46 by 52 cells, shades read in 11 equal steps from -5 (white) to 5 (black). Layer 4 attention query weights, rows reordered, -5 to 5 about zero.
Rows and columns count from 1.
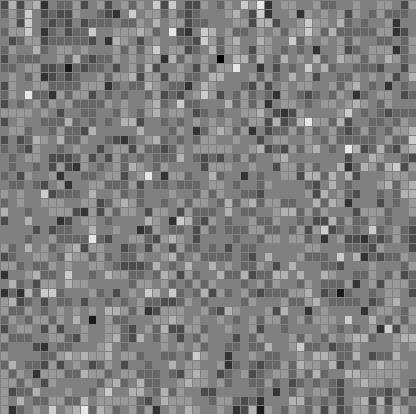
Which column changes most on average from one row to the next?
22
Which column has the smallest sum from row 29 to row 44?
14
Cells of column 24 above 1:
6
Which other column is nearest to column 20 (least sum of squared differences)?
2
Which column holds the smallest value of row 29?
43
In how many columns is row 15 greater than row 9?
22
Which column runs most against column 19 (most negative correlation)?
1
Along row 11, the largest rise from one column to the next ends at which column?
5
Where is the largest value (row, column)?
7, 28
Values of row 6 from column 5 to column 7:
-2 1 0
